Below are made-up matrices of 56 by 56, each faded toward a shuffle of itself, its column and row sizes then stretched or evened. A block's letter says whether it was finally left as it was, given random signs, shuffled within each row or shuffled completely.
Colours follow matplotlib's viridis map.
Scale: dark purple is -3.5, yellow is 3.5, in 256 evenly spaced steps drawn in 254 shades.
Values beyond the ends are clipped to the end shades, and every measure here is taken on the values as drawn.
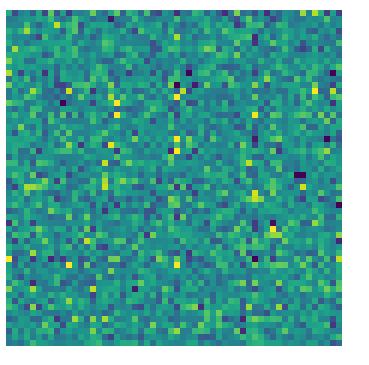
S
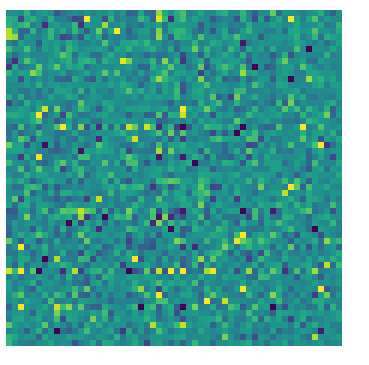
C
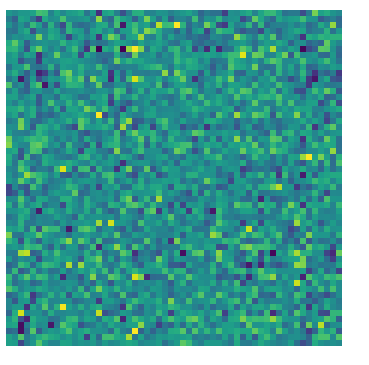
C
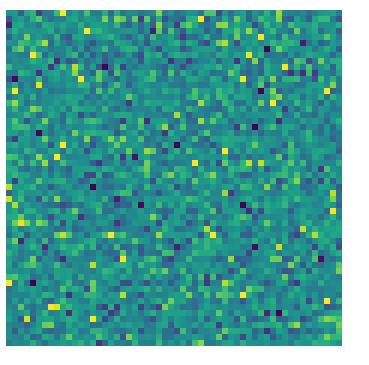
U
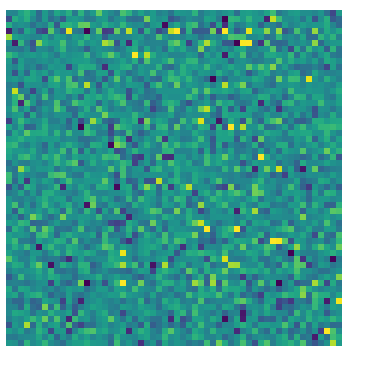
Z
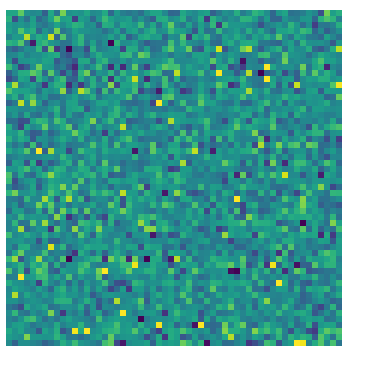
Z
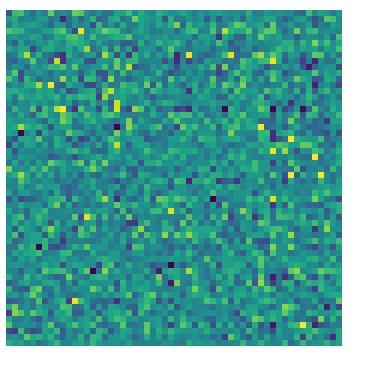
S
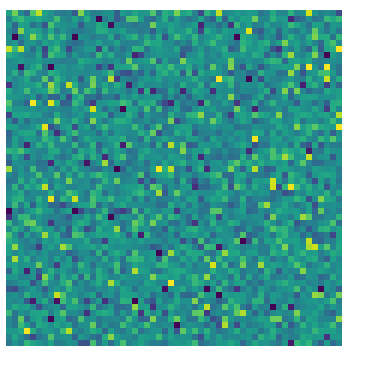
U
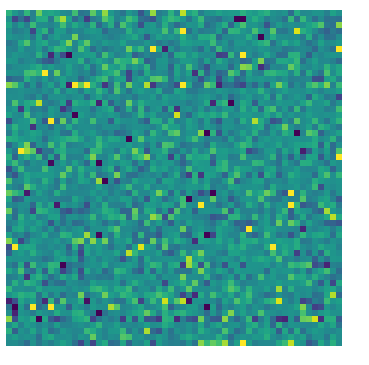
Z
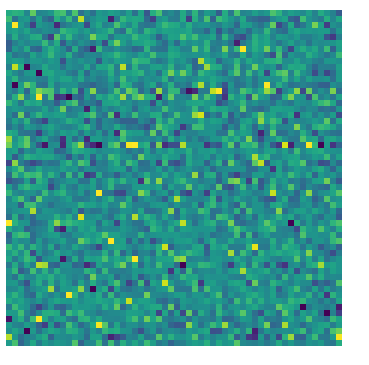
Z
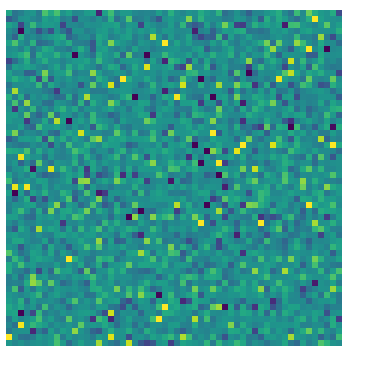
U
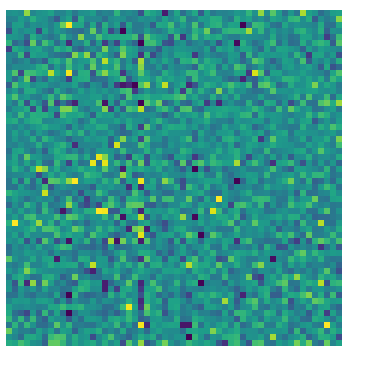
C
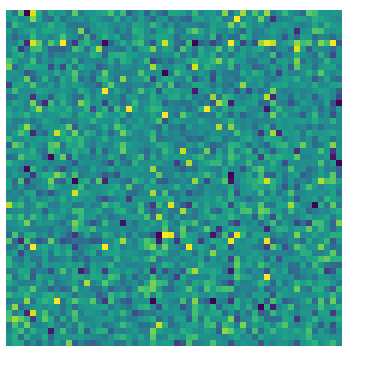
S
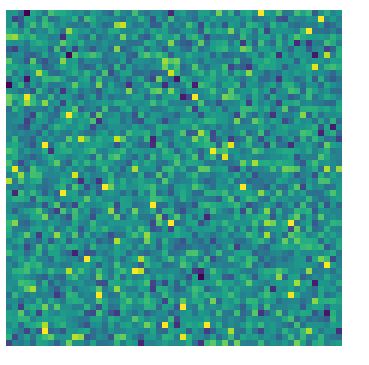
U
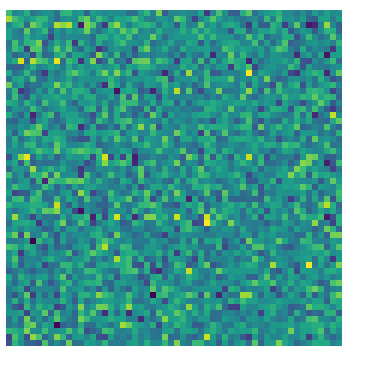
C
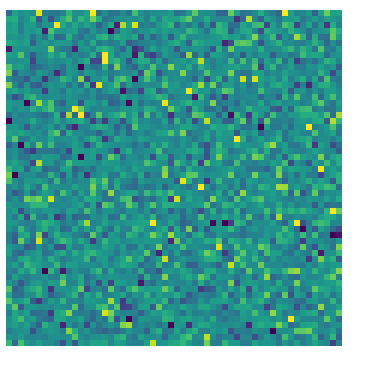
U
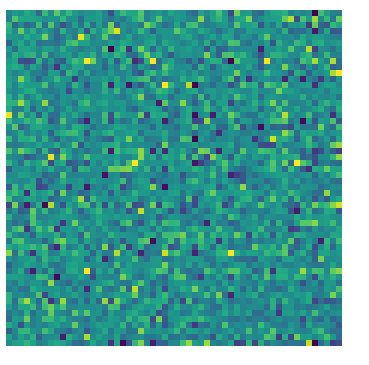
C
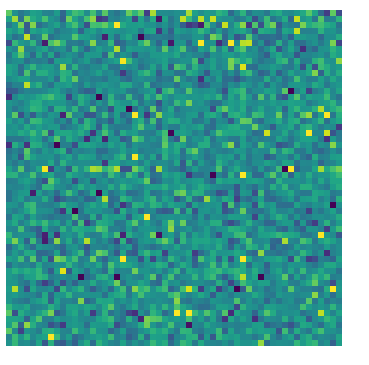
Z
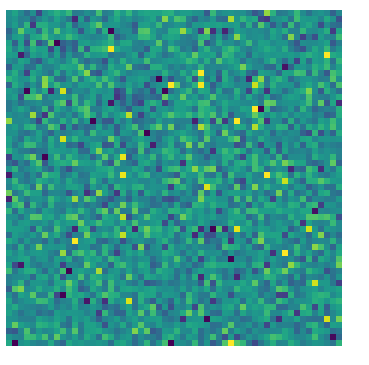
U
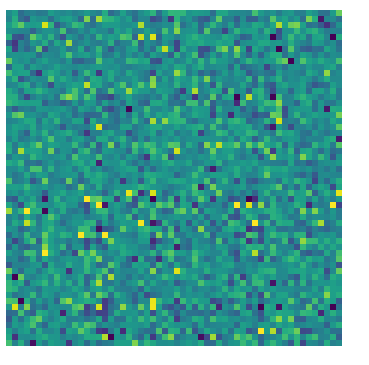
S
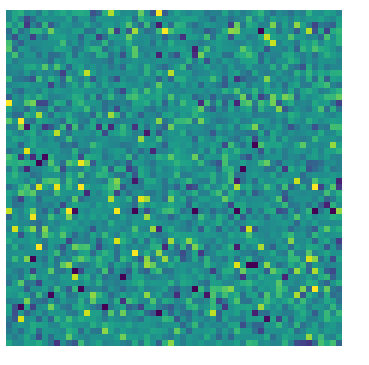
Z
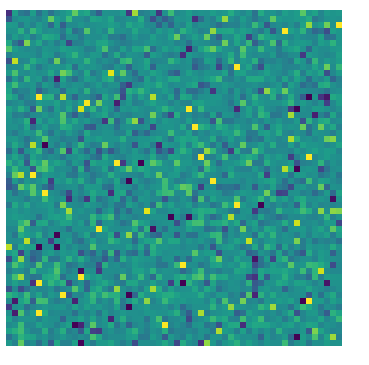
U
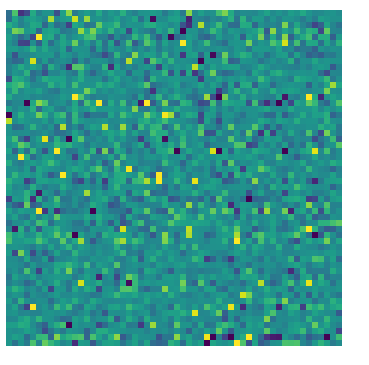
Z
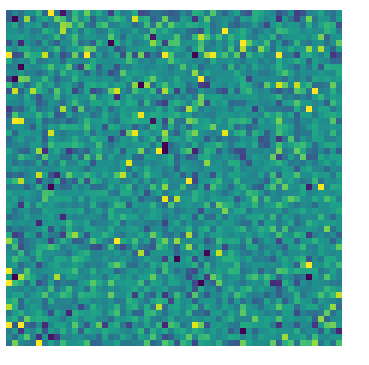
S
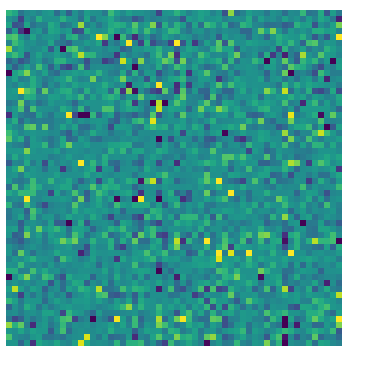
S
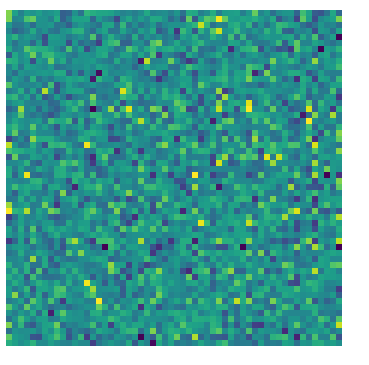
C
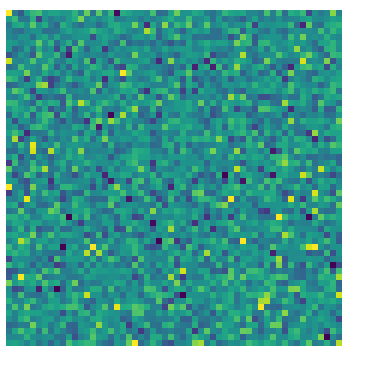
U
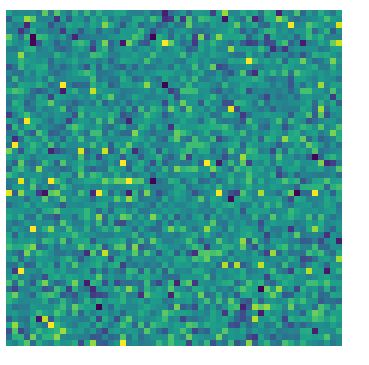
Z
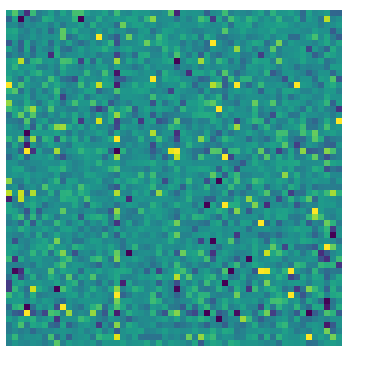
C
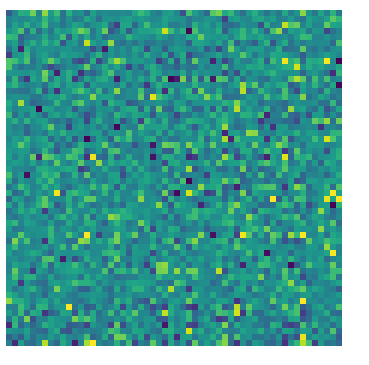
S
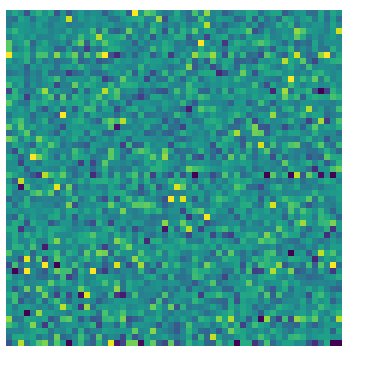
Z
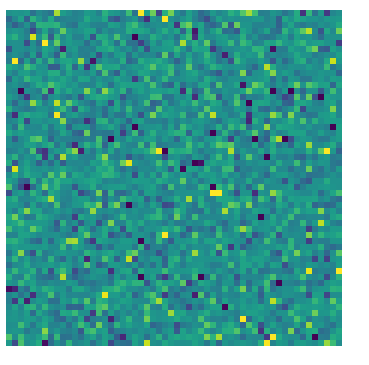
U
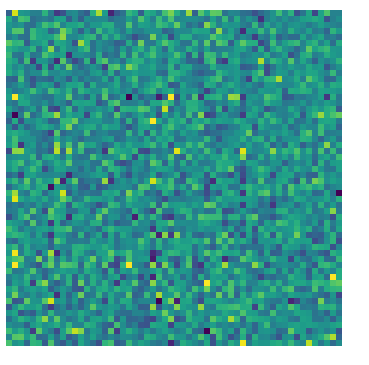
S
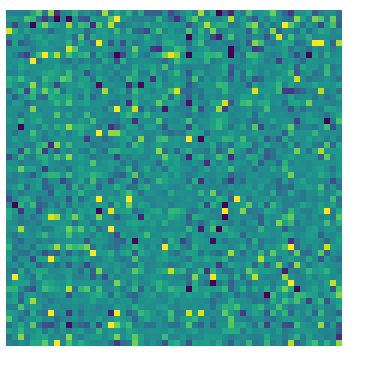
C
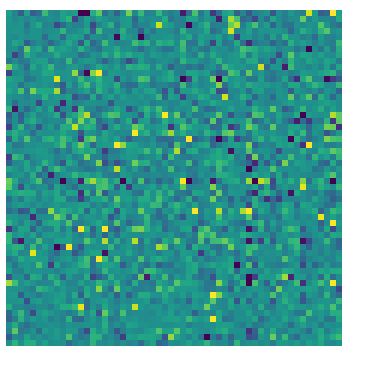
S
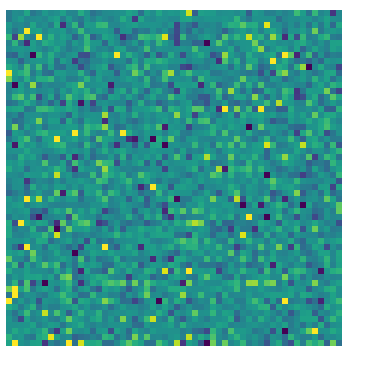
Z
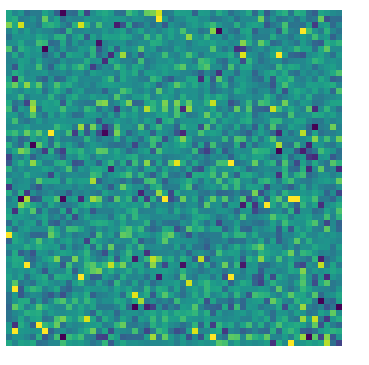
Z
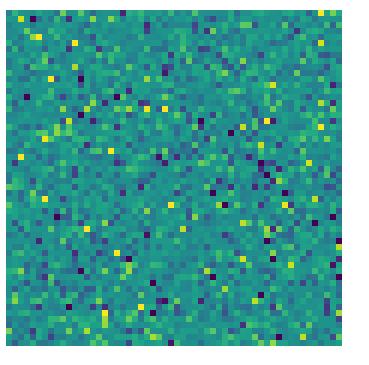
U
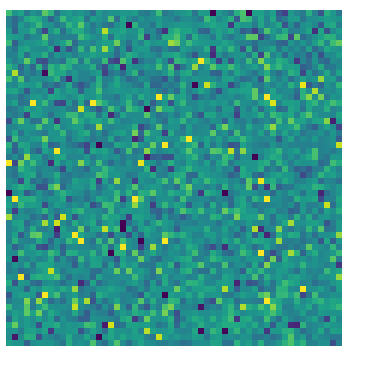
U
